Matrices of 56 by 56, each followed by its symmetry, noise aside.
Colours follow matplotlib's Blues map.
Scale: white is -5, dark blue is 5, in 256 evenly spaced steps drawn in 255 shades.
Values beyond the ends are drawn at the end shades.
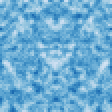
mirrored left to right.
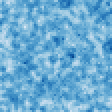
symmetric across the other diagonal.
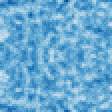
mirrored top to bottom.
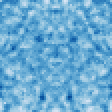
mirrored left to right.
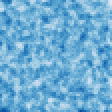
antisymmetric.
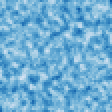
same after a half turn.
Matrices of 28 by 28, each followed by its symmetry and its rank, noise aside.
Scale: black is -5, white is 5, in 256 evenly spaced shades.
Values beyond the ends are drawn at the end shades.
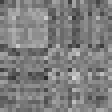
symmetric, rank two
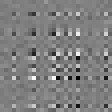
symmetric, rank one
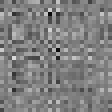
no symmetry, rank two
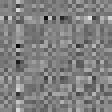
symmetric, rank two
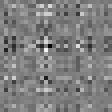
antisymmetric, rank two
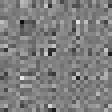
symmetric, rank three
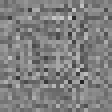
no symmetry, rank three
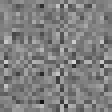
antisymmetric, rank two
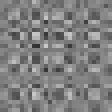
symmetric, rank one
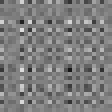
symmetric, rank one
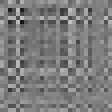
symmetric, rank one
